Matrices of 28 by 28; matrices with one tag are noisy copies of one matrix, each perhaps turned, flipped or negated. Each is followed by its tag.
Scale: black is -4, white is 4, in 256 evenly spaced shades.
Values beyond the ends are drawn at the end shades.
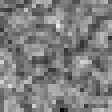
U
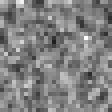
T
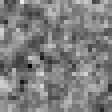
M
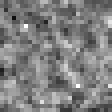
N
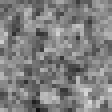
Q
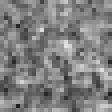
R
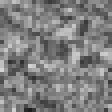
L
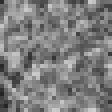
N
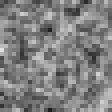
U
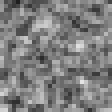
T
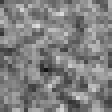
R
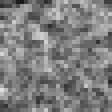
N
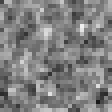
T
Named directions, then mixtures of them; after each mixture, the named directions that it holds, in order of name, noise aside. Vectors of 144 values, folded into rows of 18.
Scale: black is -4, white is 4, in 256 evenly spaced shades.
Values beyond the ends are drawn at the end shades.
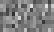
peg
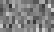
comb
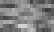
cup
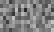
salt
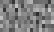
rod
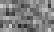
comb, cup, peg.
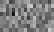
peg, salt.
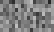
peg, rod.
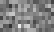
comb, cup, salt.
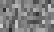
comb, rod.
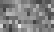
comb, cup, rod.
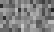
cup, salt.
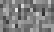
peg, rod, salt.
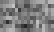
cup, rod.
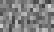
comb, peg, rod.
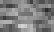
cup.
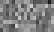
cup, peg, rod.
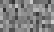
rod.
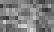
cup.
